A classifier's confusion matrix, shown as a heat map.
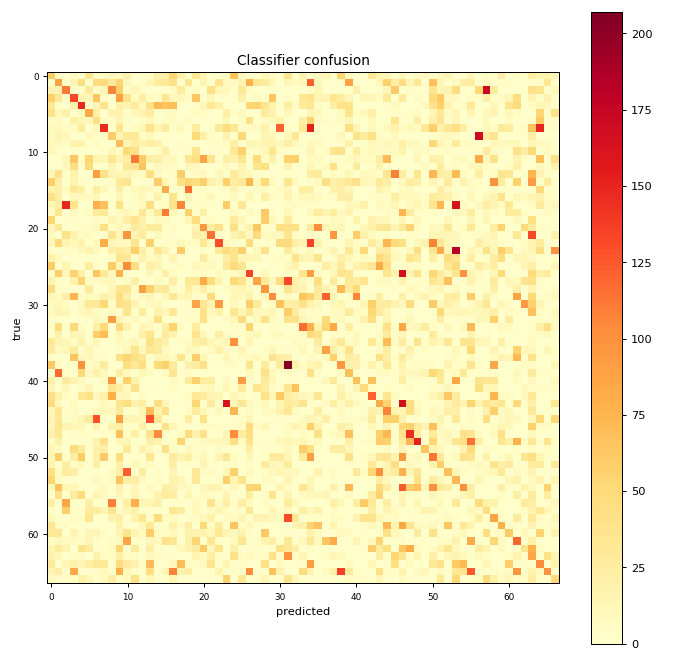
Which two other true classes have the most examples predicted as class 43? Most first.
52, 25
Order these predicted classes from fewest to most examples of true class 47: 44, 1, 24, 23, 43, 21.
21, 23, 1, 43, 44, 24
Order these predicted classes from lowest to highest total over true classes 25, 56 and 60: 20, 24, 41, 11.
20, 24, 41, 11
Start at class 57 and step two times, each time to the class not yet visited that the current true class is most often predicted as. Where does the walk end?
8
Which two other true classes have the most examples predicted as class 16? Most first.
65, 4
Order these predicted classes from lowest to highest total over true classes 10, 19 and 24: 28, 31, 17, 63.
17, 31, 28, 63
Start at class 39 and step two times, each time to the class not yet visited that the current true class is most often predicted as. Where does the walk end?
34
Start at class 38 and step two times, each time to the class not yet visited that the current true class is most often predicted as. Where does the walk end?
63
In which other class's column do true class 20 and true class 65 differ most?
38
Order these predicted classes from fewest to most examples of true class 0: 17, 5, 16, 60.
60, 17, 5, 16
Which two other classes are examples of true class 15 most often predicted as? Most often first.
18, 64
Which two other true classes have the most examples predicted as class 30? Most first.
7, 42
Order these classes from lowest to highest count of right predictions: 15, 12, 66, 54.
66, 12, 15, 54
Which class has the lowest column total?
49
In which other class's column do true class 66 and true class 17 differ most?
2
